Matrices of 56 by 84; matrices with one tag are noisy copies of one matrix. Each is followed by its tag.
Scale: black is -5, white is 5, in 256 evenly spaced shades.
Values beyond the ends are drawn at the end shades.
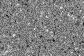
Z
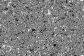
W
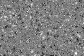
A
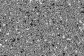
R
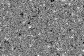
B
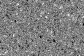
Z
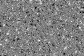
R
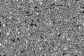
R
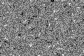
B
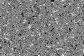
B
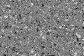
A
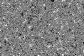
B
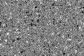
R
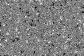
R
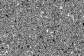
Z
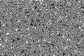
R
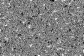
B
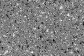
Z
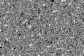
B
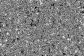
R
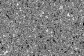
Z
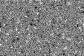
R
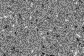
A
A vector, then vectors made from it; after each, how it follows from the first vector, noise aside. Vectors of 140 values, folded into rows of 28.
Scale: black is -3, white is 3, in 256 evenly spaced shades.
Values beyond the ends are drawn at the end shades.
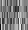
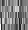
negated.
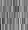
shrunk.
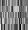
negated.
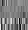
negated, partly zeroed.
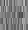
wrapped around, shrunk.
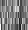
negated.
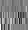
negated, partly zeroed.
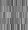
wrapped around, negated, shrunk.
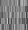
wrapped around, negated, shrunk.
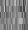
wrapped around, negated, shrunk.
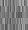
wrapped around, shrunk.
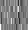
negated, partly zeroed.
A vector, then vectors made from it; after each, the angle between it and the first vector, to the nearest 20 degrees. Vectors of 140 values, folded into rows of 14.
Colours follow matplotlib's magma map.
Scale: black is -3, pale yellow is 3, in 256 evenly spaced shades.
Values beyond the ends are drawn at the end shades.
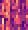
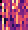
40 degrees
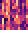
20 degrees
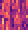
20 degrees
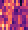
60 degrees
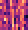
120 degrees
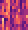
20 degrees
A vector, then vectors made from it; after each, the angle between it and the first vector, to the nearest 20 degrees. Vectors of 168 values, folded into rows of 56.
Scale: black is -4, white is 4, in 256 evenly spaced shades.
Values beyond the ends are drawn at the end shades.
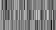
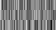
40 degrees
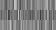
60 degrees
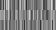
120 degrees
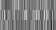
40 degrees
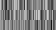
20 degrees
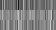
100 degrees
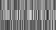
140 degrees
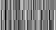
80 degrees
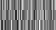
100 degrees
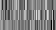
20 degrees
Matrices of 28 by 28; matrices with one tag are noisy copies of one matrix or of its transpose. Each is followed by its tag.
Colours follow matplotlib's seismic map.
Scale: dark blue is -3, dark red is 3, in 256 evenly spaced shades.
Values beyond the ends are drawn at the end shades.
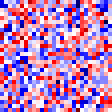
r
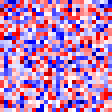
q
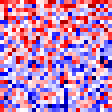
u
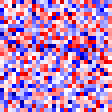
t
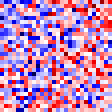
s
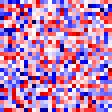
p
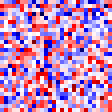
t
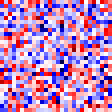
q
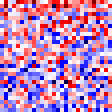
u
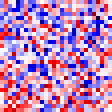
s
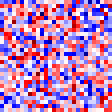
t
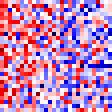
u
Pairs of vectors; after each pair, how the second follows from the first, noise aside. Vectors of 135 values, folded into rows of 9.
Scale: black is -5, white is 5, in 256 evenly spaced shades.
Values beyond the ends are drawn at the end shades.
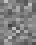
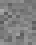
wrapped around, negated, shrunk.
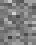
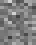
copied.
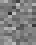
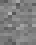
negated, shrunk.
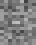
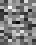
negated, scaled up.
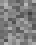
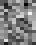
negated, scaled up.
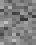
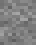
negated, shrunk.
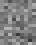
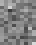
wrapped around, negated.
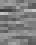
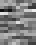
scaled up.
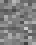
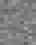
shrunk.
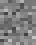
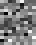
scaled up.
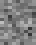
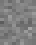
negated, shrunk.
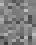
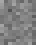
wrapped around, negated, shrunk.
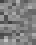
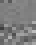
wrapped around, negated, partly zeroed.
